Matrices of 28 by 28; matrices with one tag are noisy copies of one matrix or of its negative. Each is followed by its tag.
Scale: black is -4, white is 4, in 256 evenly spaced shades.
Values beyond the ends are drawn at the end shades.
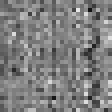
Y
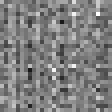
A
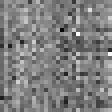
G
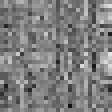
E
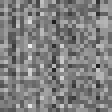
A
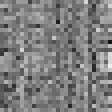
E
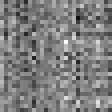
G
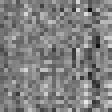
Y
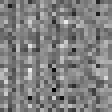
A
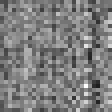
Y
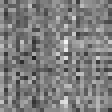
G
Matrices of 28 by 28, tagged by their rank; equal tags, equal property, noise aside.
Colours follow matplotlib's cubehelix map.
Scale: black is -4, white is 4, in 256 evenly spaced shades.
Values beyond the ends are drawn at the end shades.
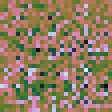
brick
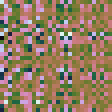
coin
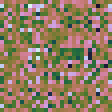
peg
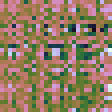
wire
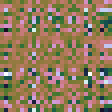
coin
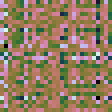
coin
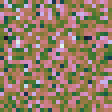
brick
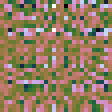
coin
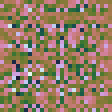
peg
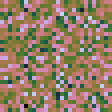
brick
